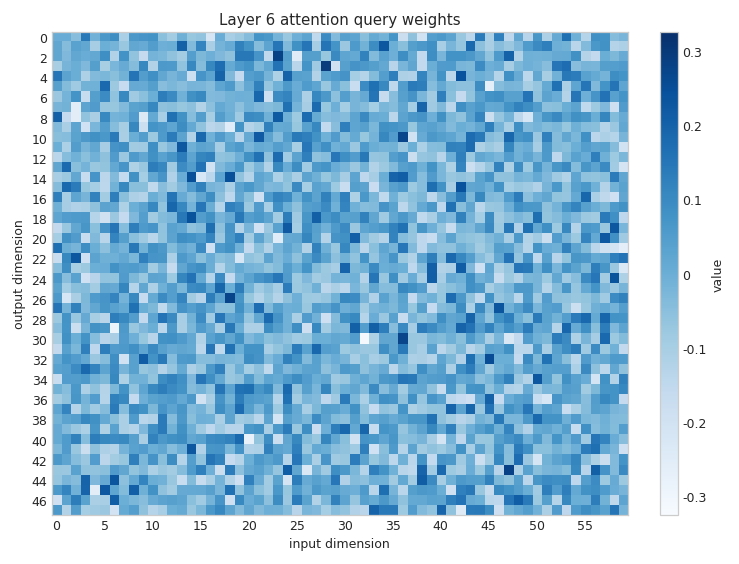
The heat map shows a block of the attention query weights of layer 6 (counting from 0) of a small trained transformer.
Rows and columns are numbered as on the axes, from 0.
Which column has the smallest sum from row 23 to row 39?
32
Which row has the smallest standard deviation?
33
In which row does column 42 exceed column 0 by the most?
46
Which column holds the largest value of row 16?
55
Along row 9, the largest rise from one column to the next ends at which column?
19
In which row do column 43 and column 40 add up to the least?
31
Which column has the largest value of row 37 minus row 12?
43
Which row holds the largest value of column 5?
45
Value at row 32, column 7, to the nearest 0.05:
-0.2
